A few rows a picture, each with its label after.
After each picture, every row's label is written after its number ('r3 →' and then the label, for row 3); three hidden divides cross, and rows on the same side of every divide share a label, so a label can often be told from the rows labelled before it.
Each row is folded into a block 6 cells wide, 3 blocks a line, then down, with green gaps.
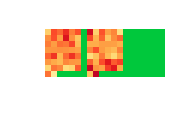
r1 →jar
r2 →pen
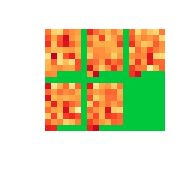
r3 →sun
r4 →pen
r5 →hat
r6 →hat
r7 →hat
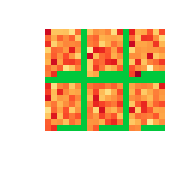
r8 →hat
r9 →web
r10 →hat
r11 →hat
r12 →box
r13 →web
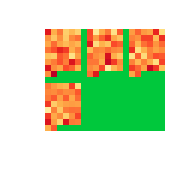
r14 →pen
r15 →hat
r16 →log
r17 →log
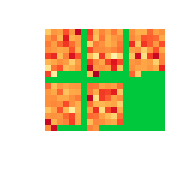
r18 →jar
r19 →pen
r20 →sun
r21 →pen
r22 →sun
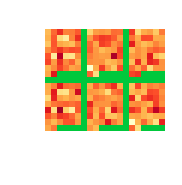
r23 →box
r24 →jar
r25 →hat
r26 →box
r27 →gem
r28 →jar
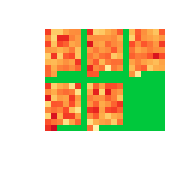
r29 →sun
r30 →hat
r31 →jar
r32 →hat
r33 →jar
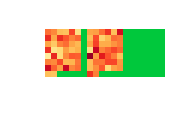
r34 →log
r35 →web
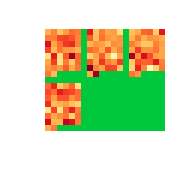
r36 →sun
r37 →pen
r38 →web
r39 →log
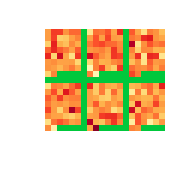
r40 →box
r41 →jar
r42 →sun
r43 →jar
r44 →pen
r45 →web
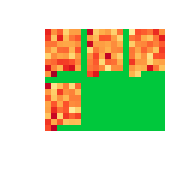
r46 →pen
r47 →hat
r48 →gem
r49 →hat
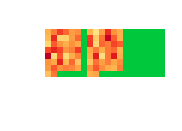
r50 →box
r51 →sun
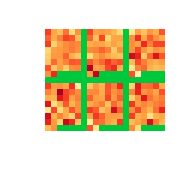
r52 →hat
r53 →pen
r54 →jar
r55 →log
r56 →jar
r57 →gem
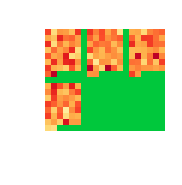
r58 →hat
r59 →log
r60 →sun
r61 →gem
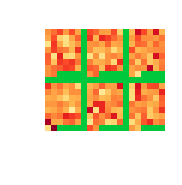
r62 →box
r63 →log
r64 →gem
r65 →pen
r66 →web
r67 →gem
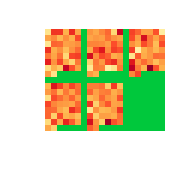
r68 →gem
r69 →web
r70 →log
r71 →gem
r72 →log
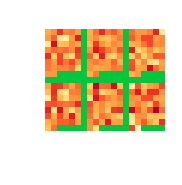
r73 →box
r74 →box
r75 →log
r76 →box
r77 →gem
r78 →jar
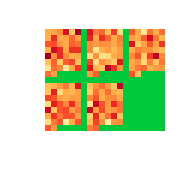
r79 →web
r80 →log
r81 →sun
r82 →web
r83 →web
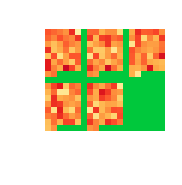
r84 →log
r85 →log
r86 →gem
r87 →box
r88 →log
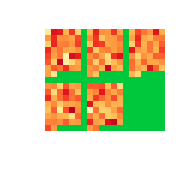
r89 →gem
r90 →gem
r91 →gem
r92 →sun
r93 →log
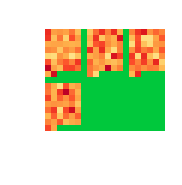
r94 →pen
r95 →gem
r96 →box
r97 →sun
